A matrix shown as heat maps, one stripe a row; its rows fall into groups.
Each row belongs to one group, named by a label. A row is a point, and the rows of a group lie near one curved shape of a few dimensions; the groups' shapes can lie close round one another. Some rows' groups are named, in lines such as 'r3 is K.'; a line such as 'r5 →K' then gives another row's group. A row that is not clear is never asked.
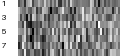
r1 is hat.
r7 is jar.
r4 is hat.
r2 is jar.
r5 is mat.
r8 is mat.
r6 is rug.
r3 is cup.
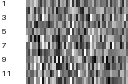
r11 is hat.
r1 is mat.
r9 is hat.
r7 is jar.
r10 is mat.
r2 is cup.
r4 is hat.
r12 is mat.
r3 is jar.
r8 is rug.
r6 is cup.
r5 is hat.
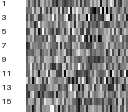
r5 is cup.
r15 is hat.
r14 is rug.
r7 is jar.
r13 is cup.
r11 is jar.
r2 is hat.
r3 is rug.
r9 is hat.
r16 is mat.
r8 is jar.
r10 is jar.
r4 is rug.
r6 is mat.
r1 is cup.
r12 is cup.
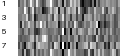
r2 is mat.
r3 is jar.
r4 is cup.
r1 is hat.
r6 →mat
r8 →mat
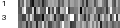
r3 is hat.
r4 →cup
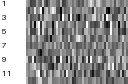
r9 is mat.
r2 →mat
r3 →hat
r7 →hat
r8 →rug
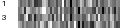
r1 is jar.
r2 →mat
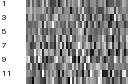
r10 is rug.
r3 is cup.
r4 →mat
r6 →jar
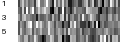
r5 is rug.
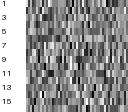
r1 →cup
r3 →mat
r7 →mat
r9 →jar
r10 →cup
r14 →mat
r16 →cup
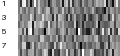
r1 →cup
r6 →cup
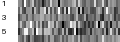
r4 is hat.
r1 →mat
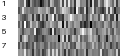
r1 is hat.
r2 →cup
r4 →hat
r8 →mat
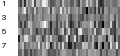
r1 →mat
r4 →mat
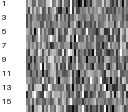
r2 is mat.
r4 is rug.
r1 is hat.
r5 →rug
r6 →rug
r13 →cup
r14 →rug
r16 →cup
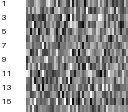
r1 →hat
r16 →hat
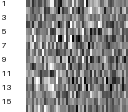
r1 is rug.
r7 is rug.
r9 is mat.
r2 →jar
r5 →mat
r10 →mat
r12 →hat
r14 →mat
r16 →hat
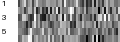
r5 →rug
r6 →hat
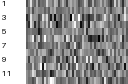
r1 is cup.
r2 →jar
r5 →rug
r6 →hat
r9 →mat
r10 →mat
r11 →mat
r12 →mat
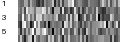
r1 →hat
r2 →mat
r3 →cup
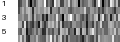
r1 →rug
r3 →jar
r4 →mat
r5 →rug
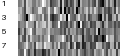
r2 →hat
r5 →hat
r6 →cup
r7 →rug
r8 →mat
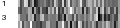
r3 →cup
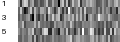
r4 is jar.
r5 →mat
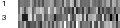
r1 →hat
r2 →hat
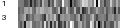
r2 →rug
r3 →rug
